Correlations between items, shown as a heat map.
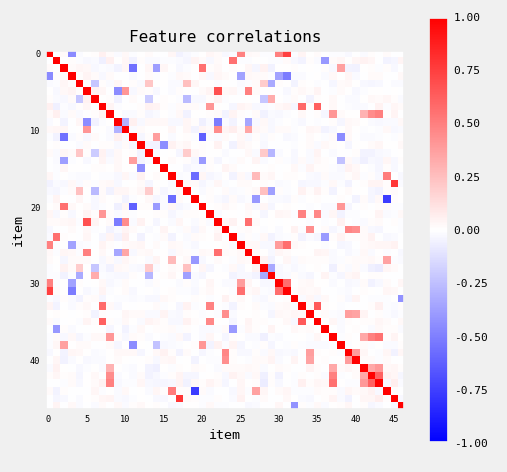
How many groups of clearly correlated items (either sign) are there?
12
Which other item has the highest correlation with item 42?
43
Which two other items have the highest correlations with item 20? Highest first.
2, 38
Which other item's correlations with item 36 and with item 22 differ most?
5
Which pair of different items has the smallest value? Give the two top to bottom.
19, 44
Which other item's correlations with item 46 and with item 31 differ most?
0
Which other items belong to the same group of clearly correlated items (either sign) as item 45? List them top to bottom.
17
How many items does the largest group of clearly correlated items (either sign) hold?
6
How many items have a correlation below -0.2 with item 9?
4
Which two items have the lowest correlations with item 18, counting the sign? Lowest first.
29, 6
